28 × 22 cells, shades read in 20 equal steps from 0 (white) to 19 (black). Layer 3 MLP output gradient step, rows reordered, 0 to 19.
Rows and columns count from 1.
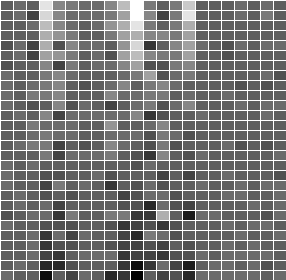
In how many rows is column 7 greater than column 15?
12
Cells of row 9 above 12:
3
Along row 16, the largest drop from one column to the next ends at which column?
13
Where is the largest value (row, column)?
28, 11
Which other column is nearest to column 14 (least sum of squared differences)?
6
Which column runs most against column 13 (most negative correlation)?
21
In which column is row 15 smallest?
9
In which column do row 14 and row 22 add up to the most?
15
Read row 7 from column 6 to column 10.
10 12 11 11 9
